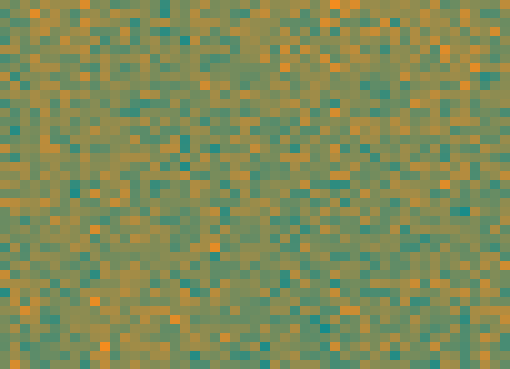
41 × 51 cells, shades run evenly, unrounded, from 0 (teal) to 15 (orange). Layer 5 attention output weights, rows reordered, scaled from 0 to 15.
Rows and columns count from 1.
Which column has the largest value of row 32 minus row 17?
45
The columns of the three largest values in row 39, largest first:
11, 34, 44
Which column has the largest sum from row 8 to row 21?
5
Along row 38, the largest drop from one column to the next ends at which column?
51
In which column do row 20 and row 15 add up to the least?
26
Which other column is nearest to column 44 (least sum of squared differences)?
7
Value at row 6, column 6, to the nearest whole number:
8
